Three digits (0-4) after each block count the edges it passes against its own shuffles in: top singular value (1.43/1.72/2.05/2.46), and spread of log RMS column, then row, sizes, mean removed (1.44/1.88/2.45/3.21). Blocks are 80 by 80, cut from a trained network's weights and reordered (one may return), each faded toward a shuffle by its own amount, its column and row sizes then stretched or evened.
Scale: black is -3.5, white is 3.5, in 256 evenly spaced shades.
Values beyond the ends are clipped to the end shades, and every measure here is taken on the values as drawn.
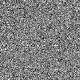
1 1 1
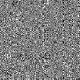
3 3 1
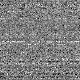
1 0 3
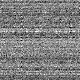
4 2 2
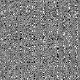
0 4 2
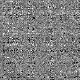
1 3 2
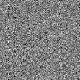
3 2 0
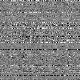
2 1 4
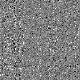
1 3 1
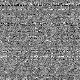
1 0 3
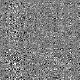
2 3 3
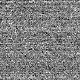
2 2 0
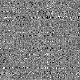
2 1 3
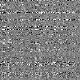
2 2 4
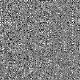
0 3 2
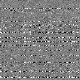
3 1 4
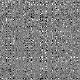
0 4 3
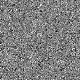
0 1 1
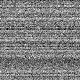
4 1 2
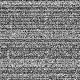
4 0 1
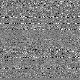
0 0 4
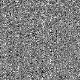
0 2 1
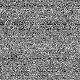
1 0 3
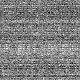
4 2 2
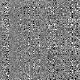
0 4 2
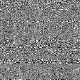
1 0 4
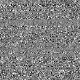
0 0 4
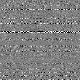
4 0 4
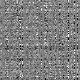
2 4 0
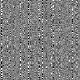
4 4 0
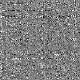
1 2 3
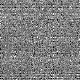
2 3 1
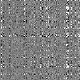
3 4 3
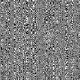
3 4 0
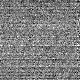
3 2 1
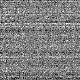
3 2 2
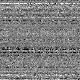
4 0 4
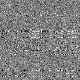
3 1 3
